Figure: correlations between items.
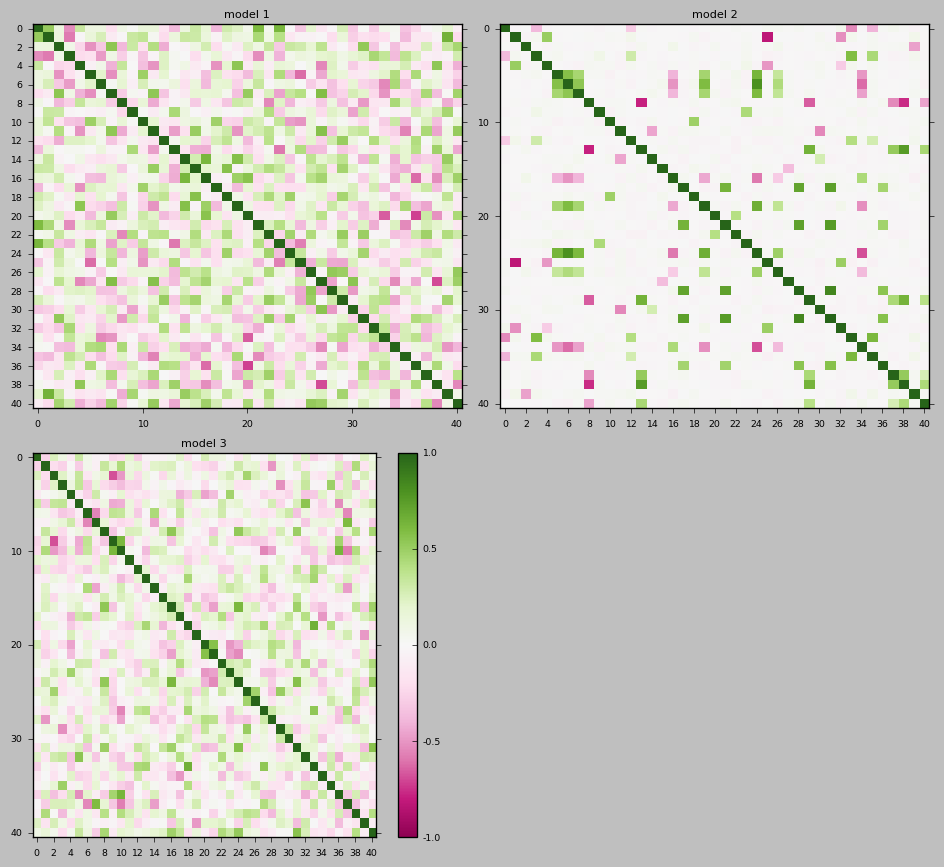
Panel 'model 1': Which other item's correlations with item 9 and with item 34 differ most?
39
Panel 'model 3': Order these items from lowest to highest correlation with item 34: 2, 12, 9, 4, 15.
2, 15, 9, 4, 12
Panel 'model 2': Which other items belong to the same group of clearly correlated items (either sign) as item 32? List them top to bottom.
1, 4, 25
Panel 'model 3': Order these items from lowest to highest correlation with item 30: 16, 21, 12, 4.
4, 12, 16, 21
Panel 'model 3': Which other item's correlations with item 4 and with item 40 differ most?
17
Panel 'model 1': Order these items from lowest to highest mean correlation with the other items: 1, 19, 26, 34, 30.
34, 30, 19, 1, 26
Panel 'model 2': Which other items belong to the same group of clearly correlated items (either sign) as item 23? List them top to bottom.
9
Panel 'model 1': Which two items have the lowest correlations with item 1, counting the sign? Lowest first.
3, 35
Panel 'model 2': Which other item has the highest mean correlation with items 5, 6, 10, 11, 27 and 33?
24
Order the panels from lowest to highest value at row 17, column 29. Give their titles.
model 2, model 1, model 3
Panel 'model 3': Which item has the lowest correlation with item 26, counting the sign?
9
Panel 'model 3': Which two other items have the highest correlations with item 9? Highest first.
10, 36
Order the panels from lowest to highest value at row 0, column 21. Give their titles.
model 2, model 3, model 1
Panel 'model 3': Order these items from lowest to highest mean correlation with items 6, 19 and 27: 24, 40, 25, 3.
3, 25, 40, 24
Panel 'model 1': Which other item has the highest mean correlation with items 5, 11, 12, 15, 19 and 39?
29
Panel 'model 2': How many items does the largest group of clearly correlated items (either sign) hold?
8
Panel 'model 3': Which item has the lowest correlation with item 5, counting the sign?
36
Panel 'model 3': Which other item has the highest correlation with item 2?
25
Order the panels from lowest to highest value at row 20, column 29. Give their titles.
model 1, model 2, model 3
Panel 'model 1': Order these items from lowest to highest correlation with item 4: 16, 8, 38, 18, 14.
16, 14, 18, 8, 38
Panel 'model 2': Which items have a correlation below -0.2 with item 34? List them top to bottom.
5, 6, 7, 19, 24, 26
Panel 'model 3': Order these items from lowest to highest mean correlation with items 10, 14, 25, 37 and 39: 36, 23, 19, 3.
19, 3, 36, 23
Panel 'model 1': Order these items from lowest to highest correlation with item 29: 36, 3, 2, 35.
35, 2, 3, 36
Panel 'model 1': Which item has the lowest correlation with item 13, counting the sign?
23
